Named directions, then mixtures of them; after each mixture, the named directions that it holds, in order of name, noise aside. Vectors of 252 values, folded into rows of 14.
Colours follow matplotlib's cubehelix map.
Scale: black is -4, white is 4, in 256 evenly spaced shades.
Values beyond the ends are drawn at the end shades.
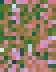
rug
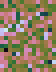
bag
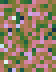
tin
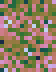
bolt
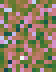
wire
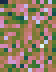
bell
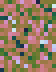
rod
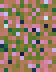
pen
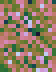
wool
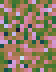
wire.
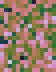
wire.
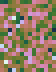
tin.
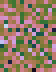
pen, wire.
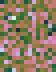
rug, tin, wire.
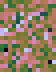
bag.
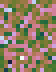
wire.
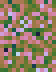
bag, wool.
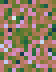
tin.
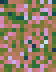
bell.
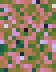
pen, rod, wire.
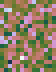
wire.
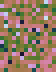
pen.
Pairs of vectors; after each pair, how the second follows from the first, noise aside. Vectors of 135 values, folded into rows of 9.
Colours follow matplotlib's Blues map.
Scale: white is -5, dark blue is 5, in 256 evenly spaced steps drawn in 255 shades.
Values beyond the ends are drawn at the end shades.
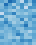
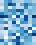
wrapped around, scaled up.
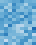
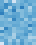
wrapped around, partly zeroed.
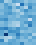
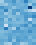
wrapped around, partly zeroed.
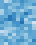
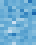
reversed, negated, partly zeroed.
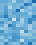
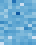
wrapped around, negated, partly zeroed.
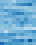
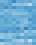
negated, shrunk.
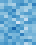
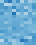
reversed, negated, partly zeroed.
